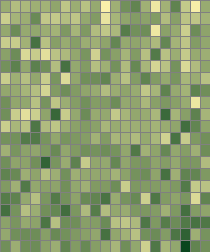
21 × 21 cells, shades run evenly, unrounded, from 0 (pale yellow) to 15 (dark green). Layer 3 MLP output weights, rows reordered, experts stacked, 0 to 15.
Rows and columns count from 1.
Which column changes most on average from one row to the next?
20
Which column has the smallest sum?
3
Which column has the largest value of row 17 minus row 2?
11
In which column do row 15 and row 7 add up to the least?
5
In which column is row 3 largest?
13
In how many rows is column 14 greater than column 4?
12
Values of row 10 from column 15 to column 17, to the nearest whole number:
6 5 12
